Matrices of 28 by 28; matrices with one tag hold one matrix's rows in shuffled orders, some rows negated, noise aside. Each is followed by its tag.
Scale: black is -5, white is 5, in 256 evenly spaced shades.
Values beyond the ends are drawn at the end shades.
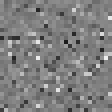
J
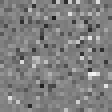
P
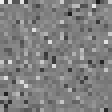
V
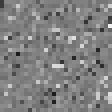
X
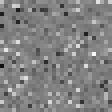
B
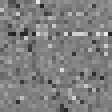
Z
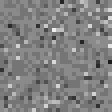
X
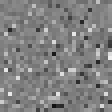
X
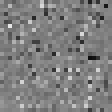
P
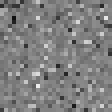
J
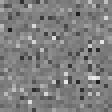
P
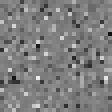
J
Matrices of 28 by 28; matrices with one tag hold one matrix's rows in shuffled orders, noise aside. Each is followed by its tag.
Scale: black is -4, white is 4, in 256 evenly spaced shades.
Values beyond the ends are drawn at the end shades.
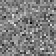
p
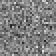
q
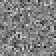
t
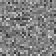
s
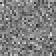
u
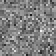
p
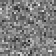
s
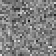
s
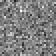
t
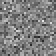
t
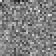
s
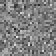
t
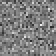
p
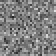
q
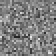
s
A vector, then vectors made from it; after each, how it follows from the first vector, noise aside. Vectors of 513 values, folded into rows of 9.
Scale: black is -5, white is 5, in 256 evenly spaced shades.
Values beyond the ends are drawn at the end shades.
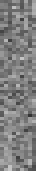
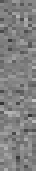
partly zeroed.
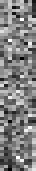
negated, scaled up.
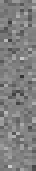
partly zeroed.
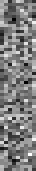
wrapped around, negated, scaled up.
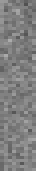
reversed, negated, shrunk.
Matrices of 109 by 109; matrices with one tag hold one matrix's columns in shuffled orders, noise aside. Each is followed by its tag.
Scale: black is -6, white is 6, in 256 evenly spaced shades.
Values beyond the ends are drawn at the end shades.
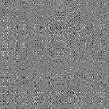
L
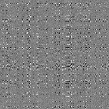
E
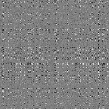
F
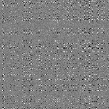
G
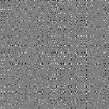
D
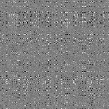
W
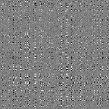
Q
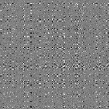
E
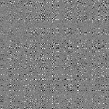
G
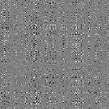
L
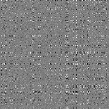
D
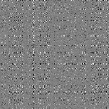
D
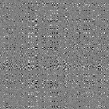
E
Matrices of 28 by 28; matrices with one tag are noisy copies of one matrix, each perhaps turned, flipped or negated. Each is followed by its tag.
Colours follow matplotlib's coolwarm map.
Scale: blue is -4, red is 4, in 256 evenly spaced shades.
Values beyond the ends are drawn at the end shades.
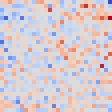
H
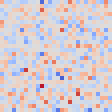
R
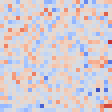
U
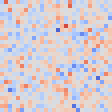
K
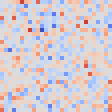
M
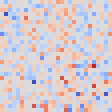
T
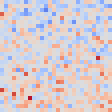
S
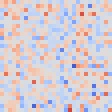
T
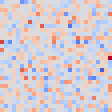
R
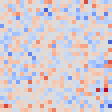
U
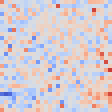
H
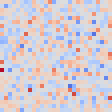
R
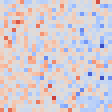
S
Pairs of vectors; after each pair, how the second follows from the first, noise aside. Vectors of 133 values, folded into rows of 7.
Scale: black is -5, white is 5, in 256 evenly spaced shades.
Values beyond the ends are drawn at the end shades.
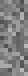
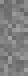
wrapped around, shrunk.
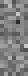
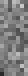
shuffled.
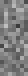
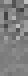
negated, partly zeroed.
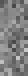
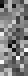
scaled up.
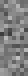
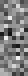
scaled up.
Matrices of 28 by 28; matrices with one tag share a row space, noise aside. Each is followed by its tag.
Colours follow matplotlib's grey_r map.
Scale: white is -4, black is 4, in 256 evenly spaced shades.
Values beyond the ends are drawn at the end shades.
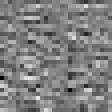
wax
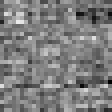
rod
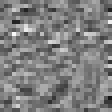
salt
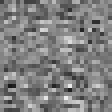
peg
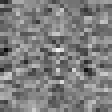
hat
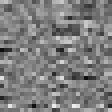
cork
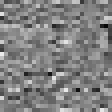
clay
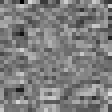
rod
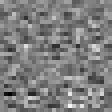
peg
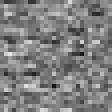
peg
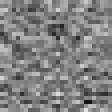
hat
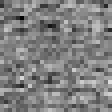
rod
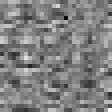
salt
